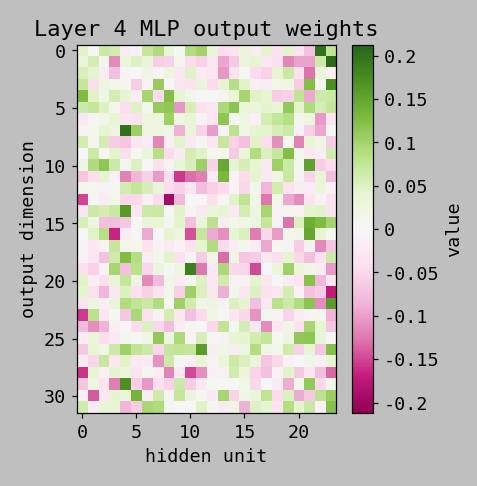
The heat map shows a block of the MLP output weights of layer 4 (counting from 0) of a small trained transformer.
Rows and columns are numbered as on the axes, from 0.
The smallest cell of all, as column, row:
8, 13
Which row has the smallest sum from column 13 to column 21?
1
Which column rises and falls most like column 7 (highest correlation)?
17
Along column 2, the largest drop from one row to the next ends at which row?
15
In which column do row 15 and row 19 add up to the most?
21
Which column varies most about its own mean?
23
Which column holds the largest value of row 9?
19
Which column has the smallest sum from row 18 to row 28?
0
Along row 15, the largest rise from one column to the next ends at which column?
20
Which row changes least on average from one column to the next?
12
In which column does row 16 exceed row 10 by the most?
22
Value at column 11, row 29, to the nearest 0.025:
-0.025
